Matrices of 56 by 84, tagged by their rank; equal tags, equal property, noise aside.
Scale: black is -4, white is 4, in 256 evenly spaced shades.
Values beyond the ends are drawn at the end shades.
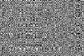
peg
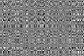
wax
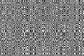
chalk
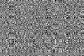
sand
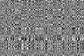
wax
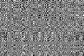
sand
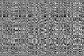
chalk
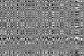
wax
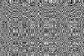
wax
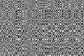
wax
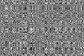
peg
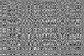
chalk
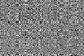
peg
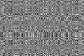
chalk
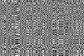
chalk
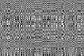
wax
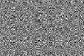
peg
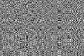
sand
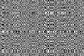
wax
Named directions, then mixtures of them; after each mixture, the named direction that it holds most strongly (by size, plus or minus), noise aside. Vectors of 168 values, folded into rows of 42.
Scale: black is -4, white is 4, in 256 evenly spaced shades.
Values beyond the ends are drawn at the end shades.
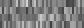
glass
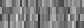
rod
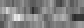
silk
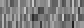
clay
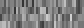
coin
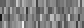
glass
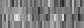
clay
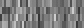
rod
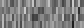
clay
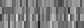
rod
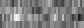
silk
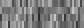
rod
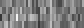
rod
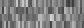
glass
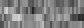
silk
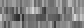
silk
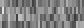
glass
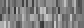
coin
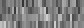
coin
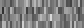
glass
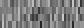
clay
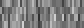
rod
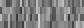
rod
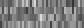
glass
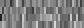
coin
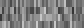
coin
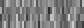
rod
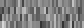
coin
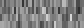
coin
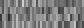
glass
